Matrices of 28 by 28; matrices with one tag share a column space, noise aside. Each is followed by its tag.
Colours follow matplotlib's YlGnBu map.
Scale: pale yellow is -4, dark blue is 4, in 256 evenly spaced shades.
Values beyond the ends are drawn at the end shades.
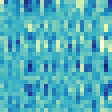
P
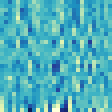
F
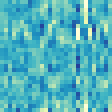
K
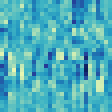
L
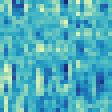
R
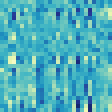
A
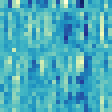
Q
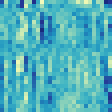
Q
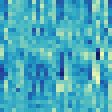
L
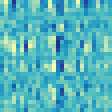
P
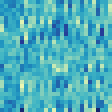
K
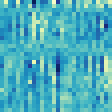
Q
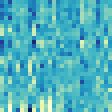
F
